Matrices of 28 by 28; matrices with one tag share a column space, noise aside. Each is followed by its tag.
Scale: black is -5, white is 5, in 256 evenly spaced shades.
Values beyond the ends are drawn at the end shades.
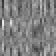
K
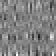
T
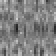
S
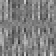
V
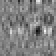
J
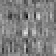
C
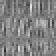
K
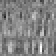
C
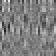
J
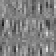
K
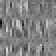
K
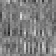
C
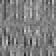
V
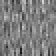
S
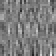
S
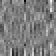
S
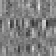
K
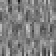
S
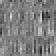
C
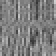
V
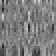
S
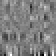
T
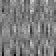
S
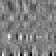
T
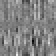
V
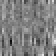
V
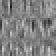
K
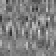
J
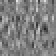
J
